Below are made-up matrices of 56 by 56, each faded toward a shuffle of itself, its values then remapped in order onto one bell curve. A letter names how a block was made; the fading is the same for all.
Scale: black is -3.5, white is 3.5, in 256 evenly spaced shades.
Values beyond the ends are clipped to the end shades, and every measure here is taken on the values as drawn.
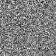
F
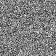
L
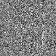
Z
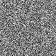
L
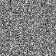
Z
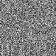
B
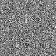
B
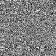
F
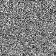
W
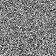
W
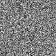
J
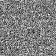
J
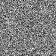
W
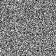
J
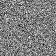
L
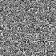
F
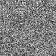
J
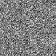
F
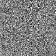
Z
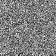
W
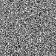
Z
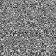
F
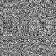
B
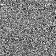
W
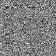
F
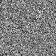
W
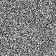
L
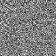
B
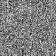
Z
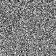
J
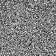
L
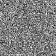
W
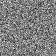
L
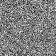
W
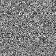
F
